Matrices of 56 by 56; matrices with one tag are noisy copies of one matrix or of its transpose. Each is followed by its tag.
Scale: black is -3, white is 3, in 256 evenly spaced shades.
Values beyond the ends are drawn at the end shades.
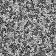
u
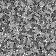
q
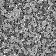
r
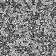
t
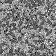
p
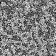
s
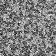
u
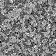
r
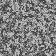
u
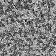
q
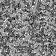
t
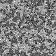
p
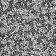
q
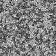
p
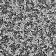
u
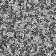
u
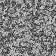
t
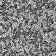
t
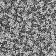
q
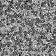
q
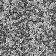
p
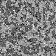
s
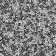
u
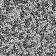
r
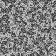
q
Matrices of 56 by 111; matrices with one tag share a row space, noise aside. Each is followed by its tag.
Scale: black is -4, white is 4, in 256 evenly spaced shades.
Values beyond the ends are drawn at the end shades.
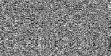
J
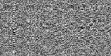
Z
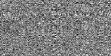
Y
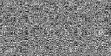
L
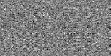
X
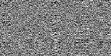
Y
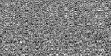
L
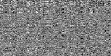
Z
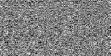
J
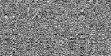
Z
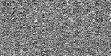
X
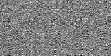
Y
